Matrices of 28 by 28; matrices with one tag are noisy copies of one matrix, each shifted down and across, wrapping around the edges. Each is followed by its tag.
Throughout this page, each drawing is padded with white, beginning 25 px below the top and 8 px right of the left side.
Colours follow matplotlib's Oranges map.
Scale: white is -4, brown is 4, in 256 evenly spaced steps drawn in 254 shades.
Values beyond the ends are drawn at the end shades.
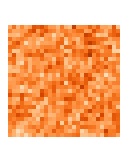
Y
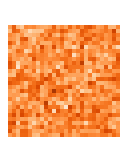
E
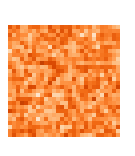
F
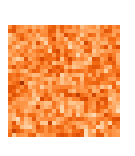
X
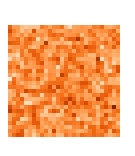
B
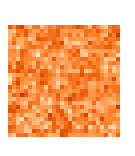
F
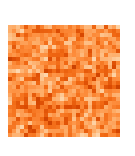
E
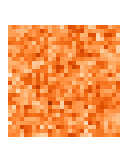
Y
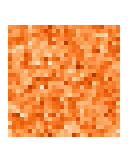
B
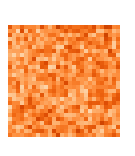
E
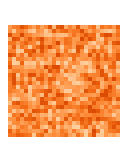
F
